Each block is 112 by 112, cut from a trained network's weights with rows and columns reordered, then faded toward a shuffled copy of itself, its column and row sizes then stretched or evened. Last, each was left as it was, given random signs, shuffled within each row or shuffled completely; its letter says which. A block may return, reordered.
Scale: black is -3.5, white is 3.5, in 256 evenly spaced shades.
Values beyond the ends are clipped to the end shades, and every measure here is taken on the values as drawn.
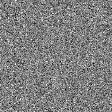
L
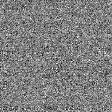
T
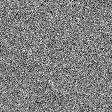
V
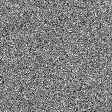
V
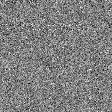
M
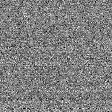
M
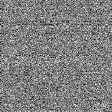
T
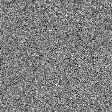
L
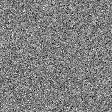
V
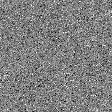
M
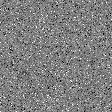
V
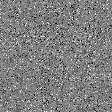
L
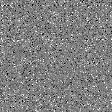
L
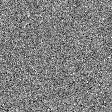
V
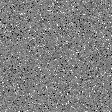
V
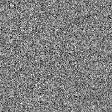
T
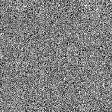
T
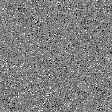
T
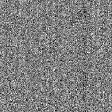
T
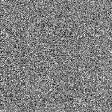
T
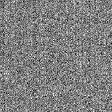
T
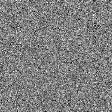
L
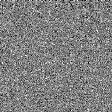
T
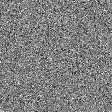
M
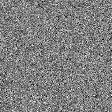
L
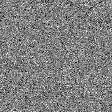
M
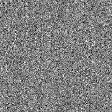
T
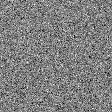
V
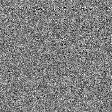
L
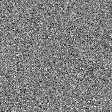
M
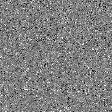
L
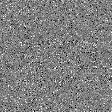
L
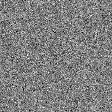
M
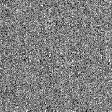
T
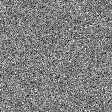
V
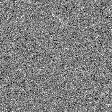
V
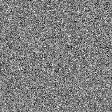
L
